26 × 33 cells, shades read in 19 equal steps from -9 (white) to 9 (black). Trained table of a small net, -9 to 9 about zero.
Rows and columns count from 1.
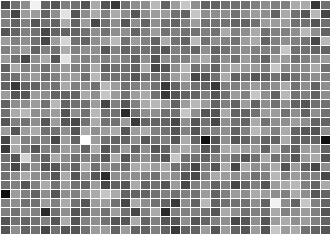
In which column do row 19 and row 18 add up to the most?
2
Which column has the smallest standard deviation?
23
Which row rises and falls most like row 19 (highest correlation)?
15
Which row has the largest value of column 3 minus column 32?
7
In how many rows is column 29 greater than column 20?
6
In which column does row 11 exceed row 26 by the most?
28
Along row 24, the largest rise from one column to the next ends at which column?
17
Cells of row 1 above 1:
10
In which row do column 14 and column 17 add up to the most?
24
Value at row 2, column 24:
1
